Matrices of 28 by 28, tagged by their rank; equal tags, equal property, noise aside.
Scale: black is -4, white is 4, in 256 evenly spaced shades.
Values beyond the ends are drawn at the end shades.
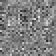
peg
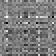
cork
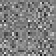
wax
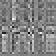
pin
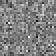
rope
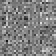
wax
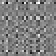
cork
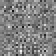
wax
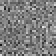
rope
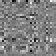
wax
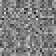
rope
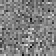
rope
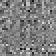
peg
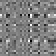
cork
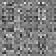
pin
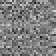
wax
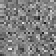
rope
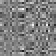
cork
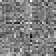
wax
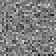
rope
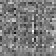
peg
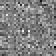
rope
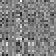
pin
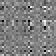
cork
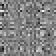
pin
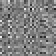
pin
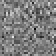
rope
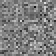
rope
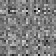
pin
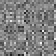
pin
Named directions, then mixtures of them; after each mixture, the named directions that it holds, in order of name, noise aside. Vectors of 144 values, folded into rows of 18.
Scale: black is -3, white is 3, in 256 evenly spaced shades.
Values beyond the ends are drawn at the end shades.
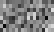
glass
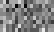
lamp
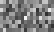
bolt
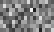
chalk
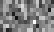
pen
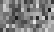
glass, pen.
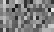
glass, lamp, pen.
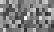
bolt.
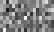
bolt, lamp.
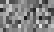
bolt.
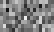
chalk, lamp.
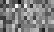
lamp.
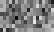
bolt, glass, pen.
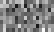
lamp, pen.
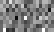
bolt, lamp, pen.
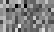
lamp.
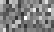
bolt.
